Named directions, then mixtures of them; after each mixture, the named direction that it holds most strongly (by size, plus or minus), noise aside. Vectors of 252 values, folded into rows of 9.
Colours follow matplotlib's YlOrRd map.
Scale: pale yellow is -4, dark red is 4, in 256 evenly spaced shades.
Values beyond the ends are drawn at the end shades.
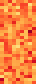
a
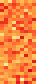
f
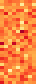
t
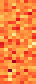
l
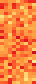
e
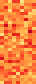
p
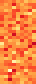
l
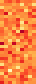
t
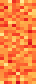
p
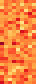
t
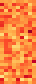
a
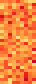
e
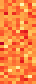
t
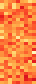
e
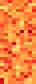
a
